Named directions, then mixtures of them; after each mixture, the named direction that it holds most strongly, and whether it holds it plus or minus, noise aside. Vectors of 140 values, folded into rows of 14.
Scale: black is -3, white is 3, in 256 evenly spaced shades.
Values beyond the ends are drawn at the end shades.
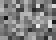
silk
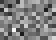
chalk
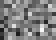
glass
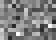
glass, minus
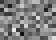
chalk, plus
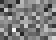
chalk, plus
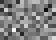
chalk, plus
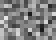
glass, minus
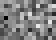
silk, plus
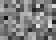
silk, plus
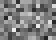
silk, plus
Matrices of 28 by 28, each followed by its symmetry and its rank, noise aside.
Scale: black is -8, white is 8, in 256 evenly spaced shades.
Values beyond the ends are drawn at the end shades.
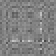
symmetric, rank two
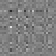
no symmetry, rank two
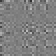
no symmetry, rank two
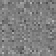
antisymmetric, rank four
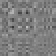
symmetric, rank two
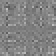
no symmetry, rank three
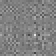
no symmetry, rank four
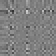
no symmetry, rank two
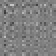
antisymmetric, rank two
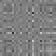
symmetric, rank two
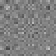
symmetric, rank three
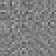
antisymmetric, rank four
